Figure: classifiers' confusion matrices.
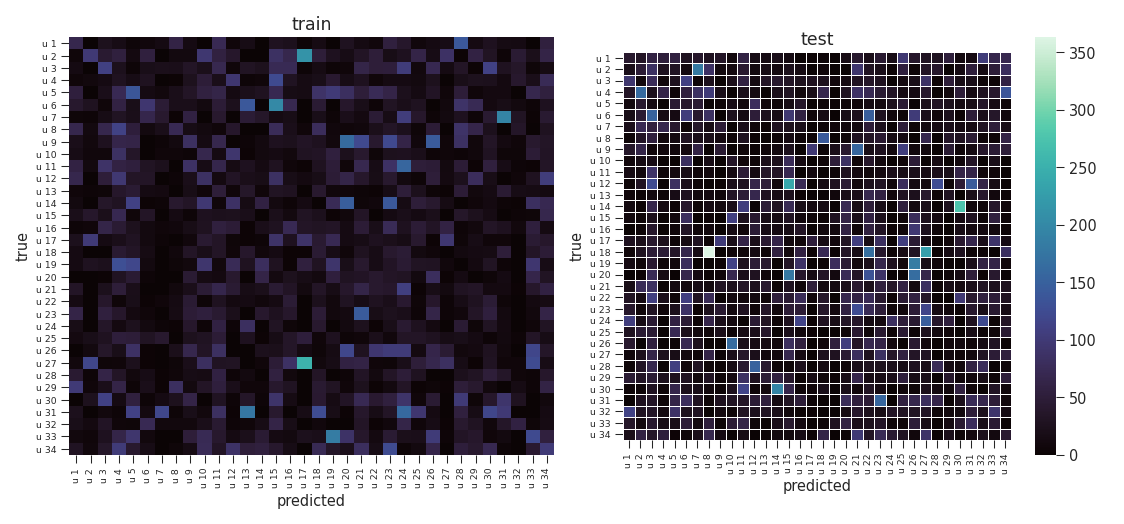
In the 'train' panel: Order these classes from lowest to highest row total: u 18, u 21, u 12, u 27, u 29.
u 18, u 29, u 21, u 12, u 27
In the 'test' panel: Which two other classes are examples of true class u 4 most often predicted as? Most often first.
u 2, u 34
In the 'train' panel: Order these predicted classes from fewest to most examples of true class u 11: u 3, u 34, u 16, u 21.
u 16, u 34, u 21, u 3
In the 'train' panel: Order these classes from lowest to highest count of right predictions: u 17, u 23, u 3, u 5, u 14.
u 23, u 14, u 17, u 3, u 5
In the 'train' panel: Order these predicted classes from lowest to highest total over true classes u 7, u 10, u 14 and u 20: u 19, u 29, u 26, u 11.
u 29, u 11, u 26, u 19
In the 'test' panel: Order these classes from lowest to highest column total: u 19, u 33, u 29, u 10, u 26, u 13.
u 19, u 29, u 13, u 10, u 33, u 26
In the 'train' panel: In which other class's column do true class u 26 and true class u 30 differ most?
u 33
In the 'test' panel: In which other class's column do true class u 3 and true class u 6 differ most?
u 22
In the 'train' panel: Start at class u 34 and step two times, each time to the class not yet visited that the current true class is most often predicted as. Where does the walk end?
u 21
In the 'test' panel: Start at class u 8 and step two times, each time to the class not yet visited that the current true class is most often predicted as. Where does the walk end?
u 27
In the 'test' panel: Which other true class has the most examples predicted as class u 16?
u 24
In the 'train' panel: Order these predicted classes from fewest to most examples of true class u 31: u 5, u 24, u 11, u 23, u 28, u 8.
u 8, u 23, u 28, u 11, u 5, u 24
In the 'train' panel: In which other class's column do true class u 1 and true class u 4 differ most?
u 28
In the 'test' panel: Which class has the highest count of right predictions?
u 6
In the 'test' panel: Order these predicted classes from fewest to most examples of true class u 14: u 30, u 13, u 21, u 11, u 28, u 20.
u 28, u 21, u 13, u 20, u 11, u 30
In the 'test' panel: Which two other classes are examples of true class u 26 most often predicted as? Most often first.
u 10, u 20
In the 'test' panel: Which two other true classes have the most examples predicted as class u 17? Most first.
u 9, u 21
